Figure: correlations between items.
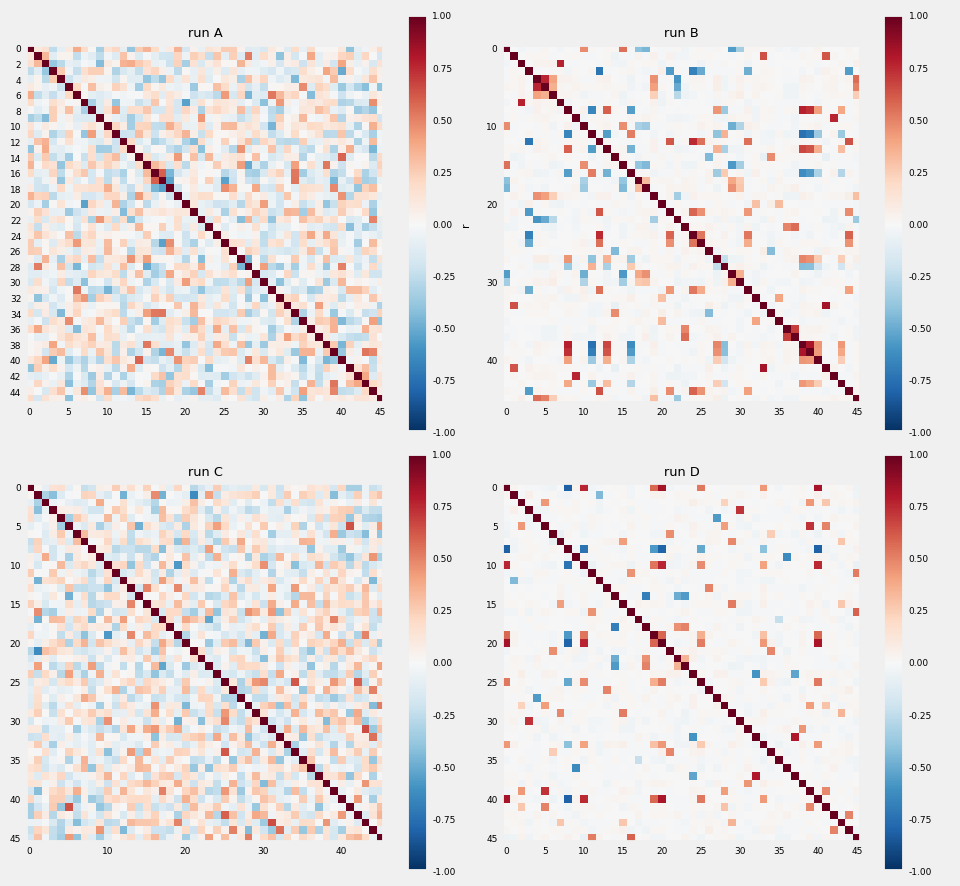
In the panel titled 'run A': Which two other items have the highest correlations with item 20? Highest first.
30, 11
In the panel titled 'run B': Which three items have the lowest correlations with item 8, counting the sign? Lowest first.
11, 16, 28
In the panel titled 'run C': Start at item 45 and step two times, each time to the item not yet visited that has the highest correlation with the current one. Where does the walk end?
16
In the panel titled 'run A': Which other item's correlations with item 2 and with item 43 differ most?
39
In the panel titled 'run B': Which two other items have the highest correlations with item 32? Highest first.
35, 20
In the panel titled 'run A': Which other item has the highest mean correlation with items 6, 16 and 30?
34
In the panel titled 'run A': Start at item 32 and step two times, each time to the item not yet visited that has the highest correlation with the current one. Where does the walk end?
44
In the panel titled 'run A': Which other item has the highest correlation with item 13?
27
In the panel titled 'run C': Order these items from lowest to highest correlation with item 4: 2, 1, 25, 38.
38, 1, 2, 25
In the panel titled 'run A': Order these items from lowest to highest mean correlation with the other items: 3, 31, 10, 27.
31, 3, 27, 10
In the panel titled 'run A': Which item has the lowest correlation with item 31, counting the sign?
10
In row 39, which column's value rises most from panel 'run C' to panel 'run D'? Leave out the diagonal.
5
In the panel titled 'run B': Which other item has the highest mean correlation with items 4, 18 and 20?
5
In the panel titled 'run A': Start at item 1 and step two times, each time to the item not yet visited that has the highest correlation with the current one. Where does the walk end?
40
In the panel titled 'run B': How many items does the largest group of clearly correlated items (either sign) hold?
10
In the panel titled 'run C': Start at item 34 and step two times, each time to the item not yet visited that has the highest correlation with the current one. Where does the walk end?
42
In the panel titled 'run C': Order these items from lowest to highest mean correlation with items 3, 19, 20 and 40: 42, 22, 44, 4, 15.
44, 22, 42, 4, 15
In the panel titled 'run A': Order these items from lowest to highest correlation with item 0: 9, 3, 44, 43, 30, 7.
9, 3, 30, 43, 44, 7
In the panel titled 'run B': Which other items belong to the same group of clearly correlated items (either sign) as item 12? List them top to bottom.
3, 21, 24, 25, 31, 44
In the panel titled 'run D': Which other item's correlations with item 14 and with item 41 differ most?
18
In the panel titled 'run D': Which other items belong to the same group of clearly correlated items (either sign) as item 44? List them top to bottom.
42
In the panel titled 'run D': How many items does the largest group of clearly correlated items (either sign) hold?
8
